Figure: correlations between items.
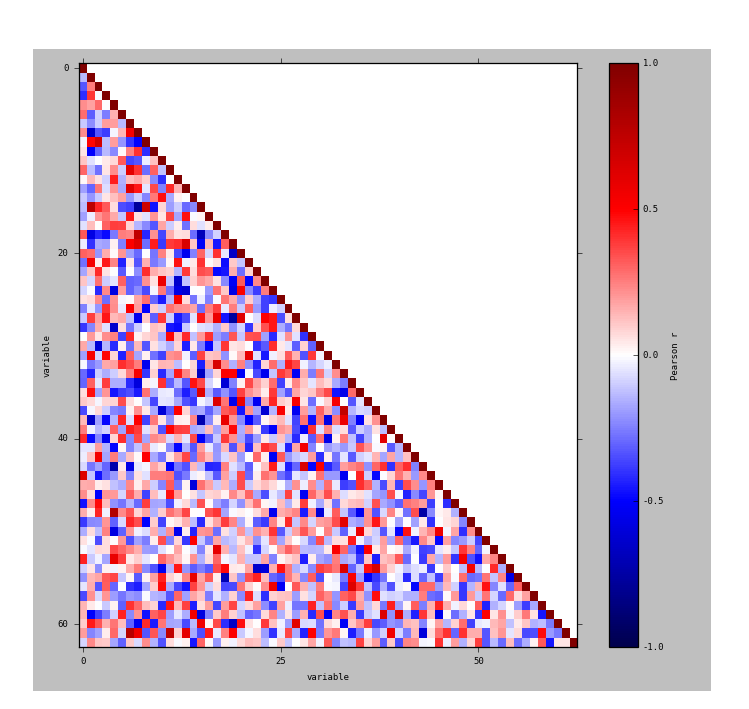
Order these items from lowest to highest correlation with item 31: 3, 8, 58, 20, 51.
51, 8, 20, 58, 3
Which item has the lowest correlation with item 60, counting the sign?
19
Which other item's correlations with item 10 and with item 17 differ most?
54
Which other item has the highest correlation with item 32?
17
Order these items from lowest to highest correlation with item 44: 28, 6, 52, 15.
52, 6, 28, 15
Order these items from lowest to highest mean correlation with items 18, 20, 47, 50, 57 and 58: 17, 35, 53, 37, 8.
53, 17, 8, 37, 35
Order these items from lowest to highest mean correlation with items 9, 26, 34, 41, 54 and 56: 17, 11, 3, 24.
11, 17, 3, 24
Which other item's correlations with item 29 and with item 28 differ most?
43
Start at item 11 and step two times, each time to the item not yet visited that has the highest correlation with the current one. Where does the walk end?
6
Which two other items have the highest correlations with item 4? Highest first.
48, 53
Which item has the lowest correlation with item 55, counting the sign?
18
